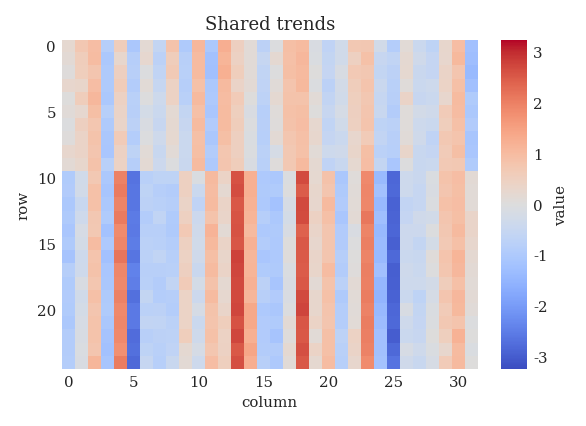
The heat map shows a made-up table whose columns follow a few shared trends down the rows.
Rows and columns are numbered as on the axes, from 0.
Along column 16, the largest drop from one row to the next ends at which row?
10
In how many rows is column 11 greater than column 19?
15
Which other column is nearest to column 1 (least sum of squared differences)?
26
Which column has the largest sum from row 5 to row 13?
18
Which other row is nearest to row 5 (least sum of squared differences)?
6
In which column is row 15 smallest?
25
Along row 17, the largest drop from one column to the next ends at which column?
5
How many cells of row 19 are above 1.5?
4
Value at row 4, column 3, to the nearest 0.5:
-1
